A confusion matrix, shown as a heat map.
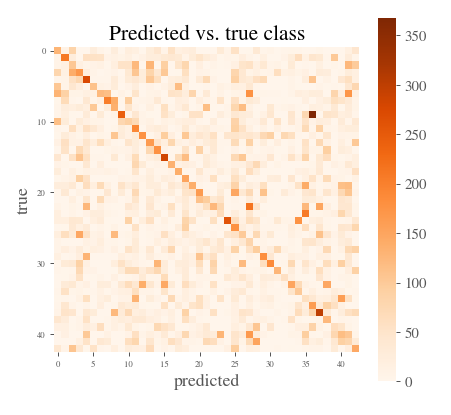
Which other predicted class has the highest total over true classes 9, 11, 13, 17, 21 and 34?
36
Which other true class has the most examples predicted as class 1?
6
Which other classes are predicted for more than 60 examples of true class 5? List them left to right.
0, 17, 42
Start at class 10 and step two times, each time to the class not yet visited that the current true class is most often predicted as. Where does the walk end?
2
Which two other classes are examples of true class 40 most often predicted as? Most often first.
27, 23
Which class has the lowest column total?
32
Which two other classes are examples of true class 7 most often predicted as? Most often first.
8, 10
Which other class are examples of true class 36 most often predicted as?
38
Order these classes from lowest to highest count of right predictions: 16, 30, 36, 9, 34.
34, 16, 36, 30, 9
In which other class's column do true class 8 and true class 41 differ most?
28
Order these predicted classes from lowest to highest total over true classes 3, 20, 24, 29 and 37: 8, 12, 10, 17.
17, 12, 8, 10
